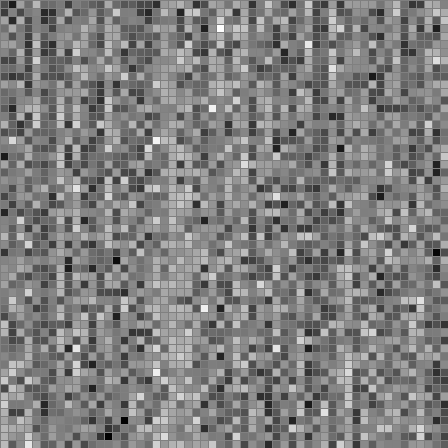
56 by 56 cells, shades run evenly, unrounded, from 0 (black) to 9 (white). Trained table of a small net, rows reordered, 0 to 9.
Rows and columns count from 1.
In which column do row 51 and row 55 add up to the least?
39
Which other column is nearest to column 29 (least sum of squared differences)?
56
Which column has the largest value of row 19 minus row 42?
19
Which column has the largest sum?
22
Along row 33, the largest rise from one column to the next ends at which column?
16
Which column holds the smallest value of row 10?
47
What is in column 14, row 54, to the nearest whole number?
2
